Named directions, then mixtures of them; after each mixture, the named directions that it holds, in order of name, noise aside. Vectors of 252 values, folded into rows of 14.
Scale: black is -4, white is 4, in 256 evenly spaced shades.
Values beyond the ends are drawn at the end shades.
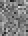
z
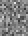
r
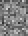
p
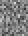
r.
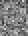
p.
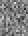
r.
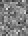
p, z.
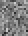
r, z.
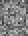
p.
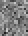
r, z.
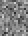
r, z.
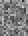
p.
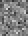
p, z.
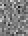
r, z.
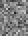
p, z.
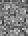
p.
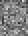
p.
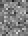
p, z.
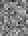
p, z.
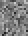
r, z.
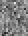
r, z.
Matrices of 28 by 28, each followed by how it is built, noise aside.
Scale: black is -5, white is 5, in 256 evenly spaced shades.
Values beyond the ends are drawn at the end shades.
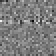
uneven rows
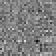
low rank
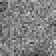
smooth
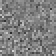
lower triangular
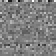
uneven rows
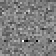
uneven rows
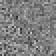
lower triangular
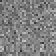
blocks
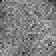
smooth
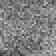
smooth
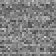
blocks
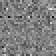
uneven rows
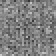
blocks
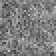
smooth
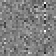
uneven columns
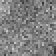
smooth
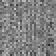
blocks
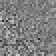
lower triangular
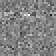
uneven rows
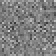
low rank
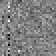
uneven columns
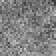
smooth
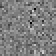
uneven columns
